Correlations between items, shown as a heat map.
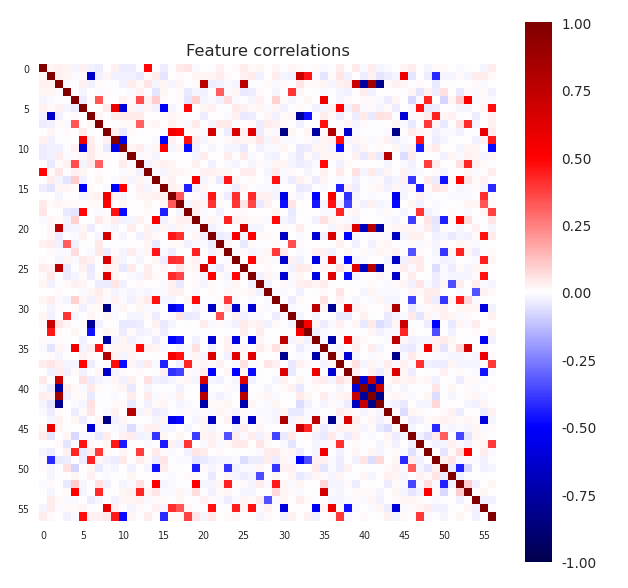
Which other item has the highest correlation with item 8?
36
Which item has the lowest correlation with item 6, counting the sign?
32
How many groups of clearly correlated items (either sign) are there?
11
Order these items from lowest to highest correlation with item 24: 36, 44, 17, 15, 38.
44, 38, 15, 17, 36
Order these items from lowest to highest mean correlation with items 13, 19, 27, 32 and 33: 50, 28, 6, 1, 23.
6, 50, 28, 23, 1
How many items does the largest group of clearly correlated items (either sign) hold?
12
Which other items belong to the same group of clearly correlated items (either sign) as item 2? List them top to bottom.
20, 25, 39, 40, 41, 42
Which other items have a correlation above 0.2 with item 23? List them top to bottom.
14, 19, 29, 52
